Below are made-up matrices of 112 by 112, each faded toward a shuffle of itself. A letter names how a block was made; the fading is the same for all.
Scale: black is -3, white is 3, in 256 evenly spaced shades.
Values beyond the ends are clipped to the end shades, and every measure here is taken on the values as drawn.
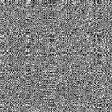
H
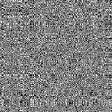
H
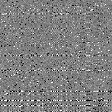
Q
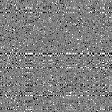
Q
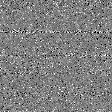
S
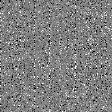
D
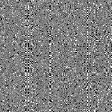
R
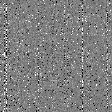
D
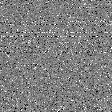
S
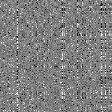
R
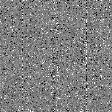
D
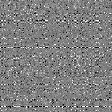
Q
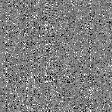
D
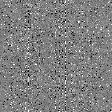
D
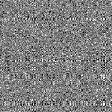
H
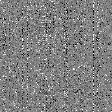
D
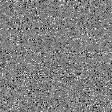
S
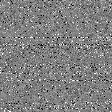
S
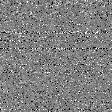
S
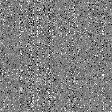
D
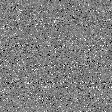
S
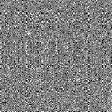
H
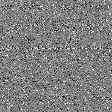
S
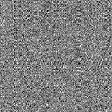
H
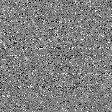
S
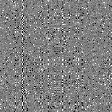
R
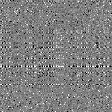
Q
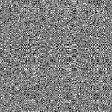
H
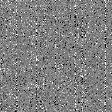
D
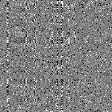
R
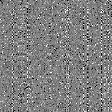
R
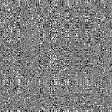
R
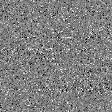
S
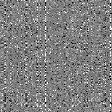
R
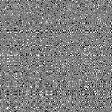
Q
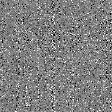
D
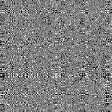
Q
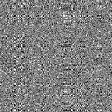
H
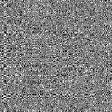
H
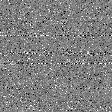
S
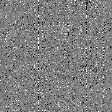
D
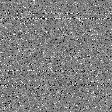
S
